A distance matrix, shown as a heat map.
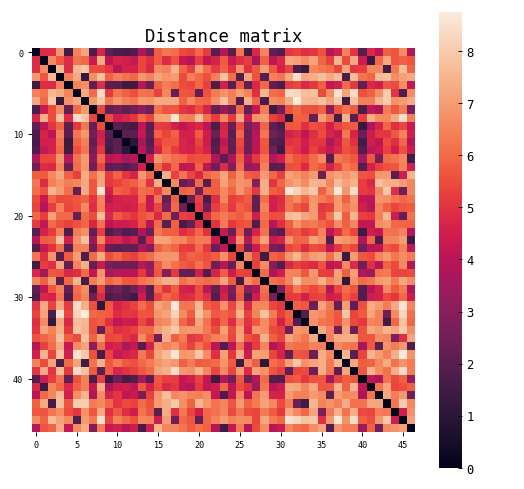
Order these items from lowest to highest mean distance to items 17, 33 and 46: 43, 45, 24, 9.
9, 24, 43, 45
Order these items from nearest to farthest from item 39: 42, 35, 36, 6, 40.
40, 36, 42, 35, 6
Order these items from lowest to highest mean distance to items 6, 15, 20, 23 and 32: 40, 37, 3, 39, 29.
40, 29, 3, 39, 37
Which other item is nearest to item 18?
21
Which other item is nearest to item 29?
7
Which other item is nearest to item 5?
45
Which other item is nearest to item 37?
8
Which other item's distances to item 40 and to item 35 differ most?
22
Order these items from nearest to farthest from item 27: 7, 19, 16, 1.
19, 16, 1, 7
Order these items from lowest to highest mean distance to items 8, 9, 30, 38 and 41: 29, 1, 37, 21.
29, 1, 21, 37
